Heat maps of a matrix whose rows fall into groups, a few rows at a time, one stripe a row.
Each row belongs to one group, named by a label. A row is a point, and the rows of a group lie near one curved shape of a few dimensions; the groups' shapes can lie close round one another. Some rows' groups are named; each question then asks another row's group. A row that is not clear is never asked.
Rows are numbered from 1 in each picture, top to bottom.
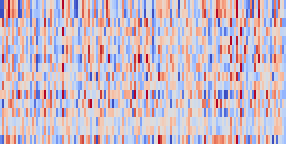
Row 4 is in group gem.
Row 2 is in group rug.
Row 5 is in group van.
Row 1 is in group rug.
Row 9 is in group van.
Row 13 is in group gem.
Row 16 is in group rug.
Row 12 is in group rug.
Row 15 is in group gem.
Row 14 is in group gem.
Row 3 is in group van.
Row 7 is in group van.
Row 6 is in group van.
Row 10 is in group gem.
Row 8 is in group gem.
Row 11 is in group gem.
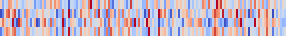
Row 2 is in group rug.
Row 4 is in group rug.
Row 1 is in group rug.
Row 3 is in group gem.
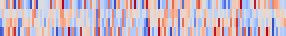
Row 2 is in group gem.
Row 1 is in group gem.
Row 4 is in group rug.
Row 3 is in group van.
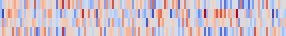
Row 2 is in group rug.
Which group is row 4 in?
gem
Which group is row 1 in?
gem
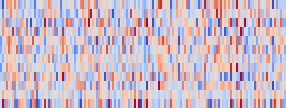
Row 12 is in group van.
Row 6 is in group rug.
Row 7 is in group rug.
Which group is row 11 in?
gem
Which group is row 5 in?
van
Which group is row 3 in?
van
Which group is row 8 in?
van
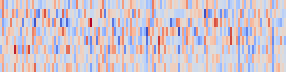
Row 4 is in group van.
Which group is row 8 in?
gem
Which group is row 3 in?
rug
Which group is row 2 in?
gem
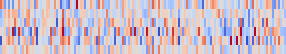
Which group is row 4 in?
gem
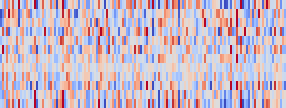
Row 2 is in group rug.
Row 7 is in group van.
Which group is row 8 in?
gem
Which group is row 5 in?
gem
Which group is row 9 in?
gem
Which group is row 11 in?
gem
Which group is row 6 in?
van
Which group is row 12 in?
gem
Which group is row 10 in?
van
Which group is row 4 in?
van
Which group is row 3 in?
van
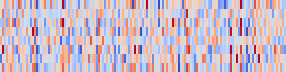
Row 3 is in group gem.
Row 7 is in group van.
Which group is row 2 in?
van
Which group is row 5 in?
rug
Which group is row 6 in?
van
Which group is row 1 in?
gem
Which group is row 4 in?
van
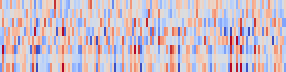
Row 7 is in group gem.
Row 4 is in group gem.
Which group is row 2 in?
rug
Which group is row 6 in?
van
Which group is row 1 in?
rug
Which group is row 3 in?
gem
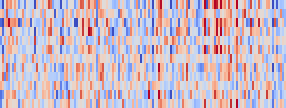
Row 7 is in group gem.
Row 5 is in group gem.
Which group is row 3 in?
rug
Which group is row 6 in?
rug
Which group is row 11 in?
rug
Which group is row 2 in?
van
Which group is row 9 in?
van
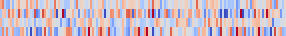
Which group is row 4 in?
van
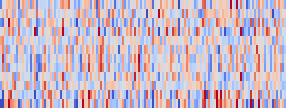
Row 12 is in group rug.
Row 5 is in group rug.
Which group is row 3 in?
rug
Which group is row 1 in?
van
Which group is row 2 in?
van
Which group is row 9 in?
gem
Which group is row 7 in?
van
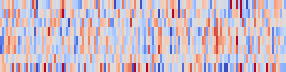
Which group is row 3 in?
rug
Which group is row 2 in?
gem
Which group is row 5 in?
rug
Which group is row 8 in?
gem
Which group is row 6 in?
rug
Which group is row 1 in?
van
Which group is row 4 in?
rug
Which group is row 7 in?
rug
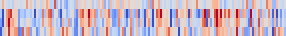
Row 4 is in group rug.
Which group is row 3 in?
rug
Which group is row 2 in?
rug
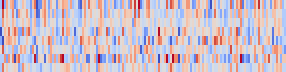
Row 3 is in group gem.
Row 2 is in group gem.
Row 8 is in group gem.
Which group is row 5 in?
rug
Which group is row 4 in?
rug
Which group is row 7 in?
gem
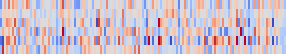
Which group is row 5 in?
rug
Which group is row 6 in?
gem
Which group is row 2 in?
gem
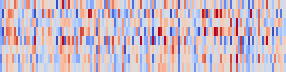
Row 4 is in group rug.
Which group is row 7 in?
van
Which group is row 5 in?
gem
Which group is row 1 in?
gem
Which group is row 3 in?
van
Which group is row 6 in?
gem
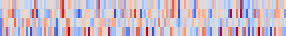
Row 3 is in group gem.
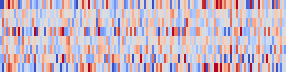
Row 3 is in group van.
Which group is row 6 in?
van
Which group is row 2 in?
gem
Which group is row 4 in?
gem
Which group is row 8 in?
rug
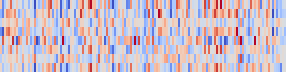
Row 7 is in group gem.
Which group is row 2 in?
rug
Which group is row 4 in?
rug
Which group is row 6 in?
rug
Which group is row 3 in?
gem
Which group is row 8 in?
rug
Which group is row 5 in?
gem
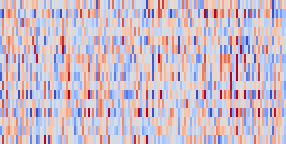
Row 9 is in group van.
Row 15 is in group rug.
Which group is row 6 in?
gem
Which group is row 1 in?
van
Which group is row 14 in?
rug
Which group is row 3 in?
rug
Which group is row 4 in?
gem
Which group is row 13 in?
van
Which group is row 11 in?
van
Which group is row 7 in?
van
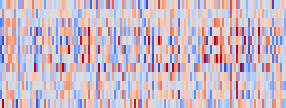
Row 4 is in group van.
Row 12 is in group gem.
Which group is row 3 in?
rug
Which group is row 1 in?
van
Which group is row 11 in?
van
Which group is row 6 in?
van
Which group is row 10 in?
van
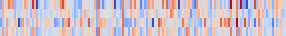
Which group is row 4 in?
van
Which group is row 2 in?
gem
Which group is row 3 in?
van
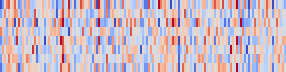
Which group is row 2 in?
gem
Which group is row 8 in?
van
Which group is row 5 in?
gem
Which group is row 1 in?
rug
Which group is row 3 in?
gem
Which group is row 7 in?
rug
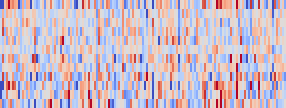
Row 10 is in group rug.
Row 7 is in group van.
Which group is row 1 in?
rug
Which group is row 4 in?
van
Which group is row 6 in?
rug
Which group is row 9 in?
van
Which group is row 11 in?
van
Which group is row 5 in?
gem
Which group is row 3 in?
rug
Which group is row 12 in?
rug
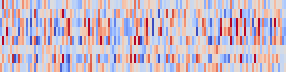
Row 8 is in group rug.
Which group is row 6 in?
rug
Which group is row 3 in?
van
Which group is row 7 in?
gem
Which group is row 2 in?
gem
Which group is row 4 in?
van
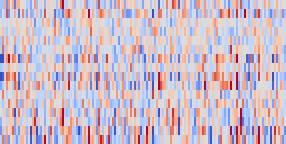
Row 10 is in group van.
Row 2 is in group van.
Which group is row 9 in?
rug
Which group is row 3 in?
rug
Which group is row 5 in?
gem
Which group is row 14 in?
gem
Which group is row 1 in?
gem
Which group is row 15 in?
van
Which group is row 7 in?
rug
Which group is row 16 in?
van
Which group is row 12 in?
rug
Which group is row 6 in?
gem
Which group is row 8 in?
rug
